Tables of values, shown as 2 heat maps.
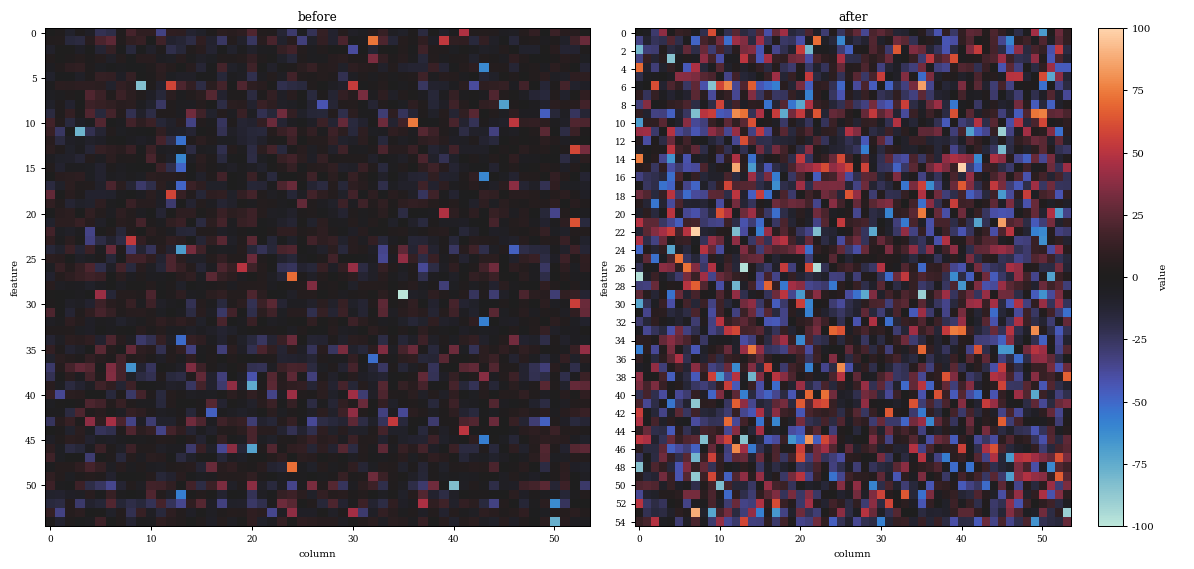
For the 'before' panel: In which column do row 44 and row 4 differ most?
43
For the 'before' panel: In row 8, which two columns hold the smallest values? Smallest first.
45, 27
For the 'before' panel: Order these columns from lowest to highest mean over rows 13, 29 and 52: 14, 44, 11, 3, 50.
50, 44, 3, 14, 11
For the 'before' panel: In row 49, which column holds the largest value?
32
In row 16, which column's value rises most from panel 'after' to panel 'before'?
17
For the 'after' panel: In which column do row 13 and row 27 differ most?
0
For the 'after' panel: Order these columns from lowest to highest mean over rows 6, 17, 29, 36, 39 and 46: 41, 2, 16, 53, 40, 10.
16, 53, 2, 10, 41, 40
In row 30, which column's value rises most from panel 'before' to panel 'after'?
20
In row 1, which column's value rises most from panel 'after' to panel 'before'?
39
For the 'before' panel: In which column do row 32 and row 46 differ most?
20
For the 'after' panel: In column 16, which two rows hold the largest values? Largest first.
28, 37
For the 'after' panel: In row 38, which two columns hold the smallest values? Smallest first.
14, 10
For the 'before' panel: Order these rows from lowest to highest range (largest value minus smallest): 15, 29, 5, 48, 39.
5, 15, 48, 39, 29
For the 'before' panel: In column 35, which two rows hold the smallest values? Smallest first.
29, 42
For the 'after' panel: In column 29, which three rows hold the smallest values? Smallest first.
22, 50, 6
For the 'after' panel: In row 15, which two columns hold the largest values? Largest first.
40, 12
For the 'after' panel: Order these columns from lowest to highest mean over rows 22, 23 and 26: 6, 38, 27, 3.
27, 38, 3, 6
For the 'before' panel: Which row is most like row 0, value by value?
44
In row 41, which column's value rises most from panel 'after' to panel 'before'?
7
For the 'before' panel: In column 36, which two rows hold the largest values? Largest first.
10, 35
